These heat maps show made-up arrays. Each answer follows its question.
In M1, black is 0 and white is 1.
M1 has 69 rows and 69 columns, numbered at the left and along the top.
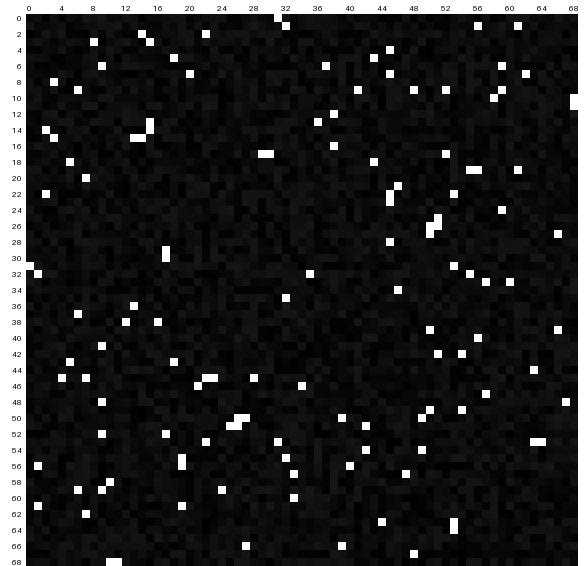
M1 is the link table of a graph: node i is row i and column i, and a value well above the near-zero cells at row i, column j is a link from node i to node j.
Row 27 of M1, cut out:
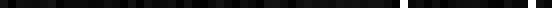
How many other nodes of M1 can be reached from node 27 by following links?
9
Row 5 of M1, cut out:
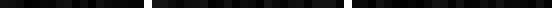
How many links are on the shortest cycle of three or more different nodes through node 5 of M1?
3
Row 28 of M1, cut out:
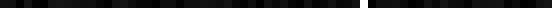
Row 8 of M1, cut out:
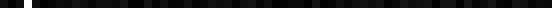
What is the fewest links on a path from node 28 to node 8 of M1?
7
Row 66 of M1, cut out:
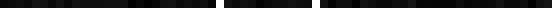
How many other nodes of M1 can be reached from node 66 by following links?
9
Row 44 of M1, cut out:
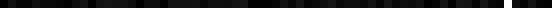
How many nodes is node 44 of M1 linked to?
1
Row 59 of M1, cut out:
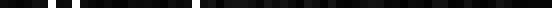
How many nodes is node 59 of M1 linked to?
3
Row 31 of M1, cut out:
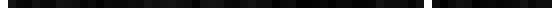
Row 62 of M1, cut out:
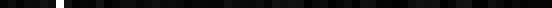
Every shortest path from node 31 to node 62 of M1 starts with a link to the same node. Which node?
node 53
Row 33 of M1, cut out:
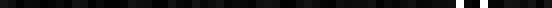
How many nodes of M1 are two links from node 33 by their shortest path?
1
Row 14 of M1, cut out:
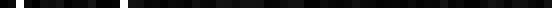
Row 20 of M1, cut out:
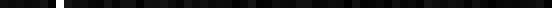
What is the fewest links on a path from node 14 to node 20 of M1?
5
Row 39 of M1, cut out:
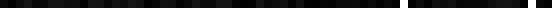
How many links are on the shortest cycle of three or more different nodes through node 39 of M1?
4
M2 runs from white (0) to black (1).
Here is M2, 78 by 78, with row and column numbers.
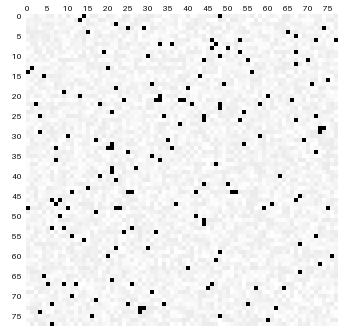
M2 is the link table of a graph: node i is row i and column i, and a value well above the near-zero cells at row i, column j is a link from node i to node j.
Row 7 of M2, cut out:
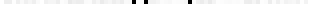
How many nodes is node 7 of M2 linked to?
3
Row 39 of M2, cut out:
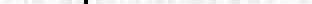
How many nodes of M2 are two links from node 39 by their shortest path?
5
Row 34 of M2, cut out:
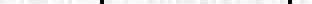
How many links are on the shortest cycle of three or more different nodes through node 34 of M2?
3
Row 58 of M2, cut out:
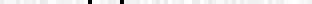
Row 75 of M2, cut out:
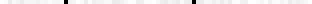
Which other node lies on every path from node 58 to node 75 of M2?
node 48
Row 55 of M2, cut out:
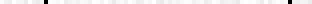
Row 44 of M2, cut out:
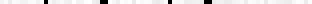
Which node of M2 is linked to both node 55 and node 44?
node 11
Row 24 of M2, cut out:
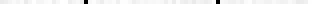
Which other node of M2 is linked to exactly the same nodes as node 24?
node 32
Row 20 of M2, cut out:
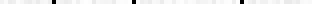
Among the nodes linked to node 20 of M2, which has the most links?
node 33
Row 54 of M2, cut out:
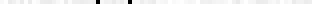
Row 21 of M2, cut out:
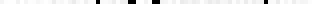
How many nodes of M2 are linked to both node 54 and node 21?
2
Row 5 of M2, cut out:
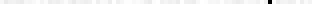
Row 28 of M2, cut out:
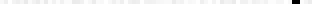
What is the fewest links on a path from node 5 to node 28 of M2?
7
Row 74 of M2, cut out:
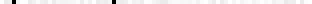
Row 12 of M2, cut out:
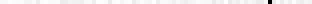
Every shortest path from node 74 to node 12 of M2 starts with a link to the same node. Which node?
node 3
